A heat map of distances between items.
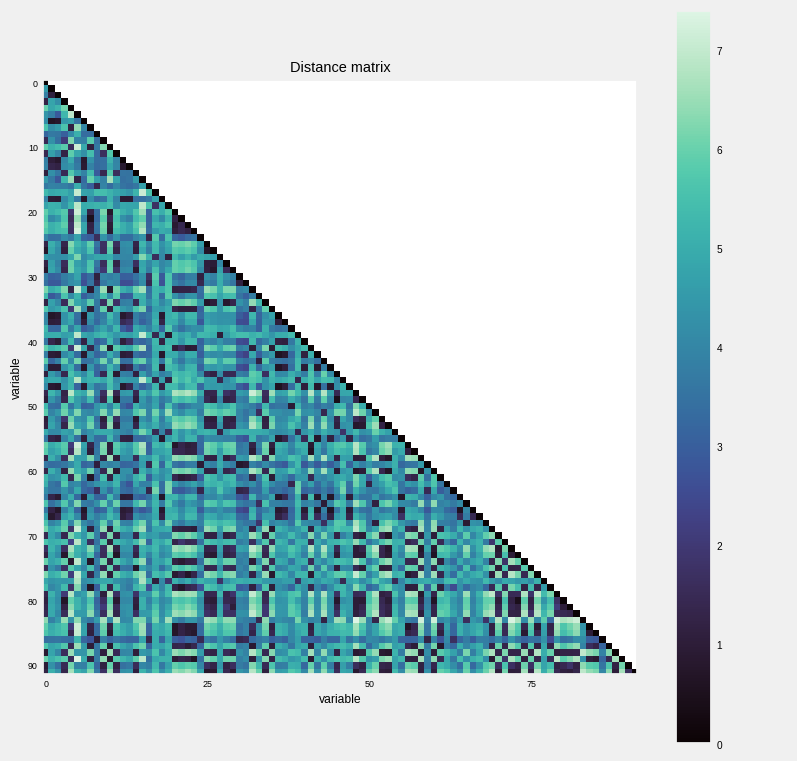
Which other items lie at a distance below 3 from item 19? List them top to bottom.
17, 27, 39, 46, 54, 77
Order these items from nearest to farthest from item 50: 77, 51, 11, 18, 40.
18, 40, 51, 77, 11
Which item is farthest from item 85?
5
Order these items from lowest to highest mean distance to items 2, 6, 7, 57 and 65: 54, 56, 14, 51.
56, 51, 54, 14
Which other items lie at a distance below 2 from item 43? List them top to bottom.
33, 51, 65, 68, 83
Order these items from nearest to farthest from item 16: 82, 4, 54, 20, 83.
20, 4, 83, 82, 54
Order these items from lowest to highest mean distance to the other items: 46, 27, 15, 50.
50, 27, 46, 15
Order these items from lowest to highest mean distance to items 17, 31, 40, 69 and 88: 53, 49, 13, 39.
13, 49, 53, 39
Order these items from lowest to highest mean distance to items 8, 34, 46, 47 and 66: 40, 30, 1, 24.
40, 1, 30, 24
